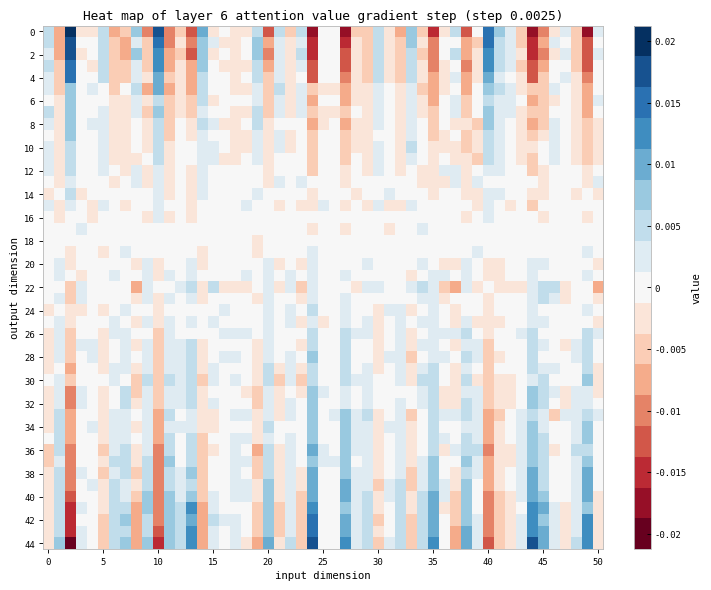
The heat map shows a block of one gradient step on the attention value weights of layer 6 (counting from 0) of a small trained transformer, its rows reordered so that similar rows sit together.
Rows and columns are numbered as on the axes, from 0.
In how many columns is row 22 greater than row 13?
22
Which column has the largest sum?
24
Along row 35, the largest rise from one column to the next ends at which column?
11
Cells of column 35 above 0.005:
8
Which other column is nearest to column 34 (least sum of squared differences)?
12
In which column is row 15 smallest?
44
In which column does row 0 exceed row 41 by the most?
2
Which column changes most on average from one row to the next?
37
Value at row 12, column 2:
0.005
